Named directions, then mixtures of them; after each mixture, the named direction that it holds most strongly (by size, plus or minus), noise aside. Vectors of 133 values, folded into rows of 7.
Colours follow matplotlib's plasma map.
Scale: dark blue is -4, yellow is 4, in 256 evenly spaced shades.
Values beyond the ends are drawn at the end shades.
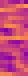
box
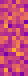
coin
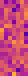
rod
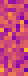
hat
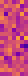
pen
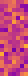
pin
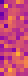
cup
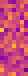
hat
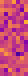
coin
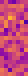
hat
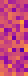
hat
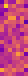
cup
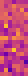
coin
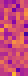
rod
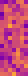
rod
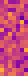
hat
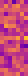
pen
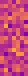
coin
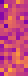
cup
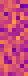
pin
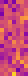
rod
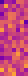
cup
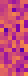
hat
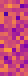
pen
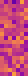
rod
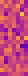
pen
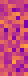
pin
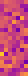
pin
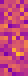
coin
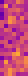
cup
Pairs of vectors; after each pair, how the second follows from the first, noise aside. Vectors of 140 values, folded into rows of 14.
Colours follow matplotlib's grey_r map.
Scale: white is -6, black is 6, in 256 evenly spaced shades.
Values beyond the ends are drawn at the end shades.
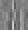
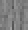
negated, shrunk.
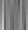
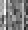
wrapped around, scaled up.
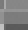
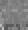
partly zeroed.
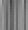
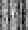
wrapped around, scaled up.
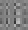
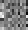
wrapped around, scaled up.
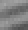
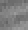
negated, shrunk.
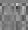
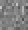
partly zeroed.
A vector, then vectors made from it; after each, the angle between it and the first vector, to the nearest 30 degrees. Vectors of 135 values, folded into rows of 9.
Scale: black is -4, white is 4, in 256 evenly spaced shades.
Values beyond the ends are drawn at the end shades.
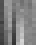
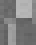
90 degrees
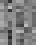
120 degrees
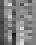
30 degrees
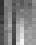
30 degrees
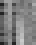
30 degrees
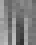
150 degrees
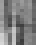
150 degrees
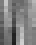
30 degrees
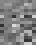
90 degrees
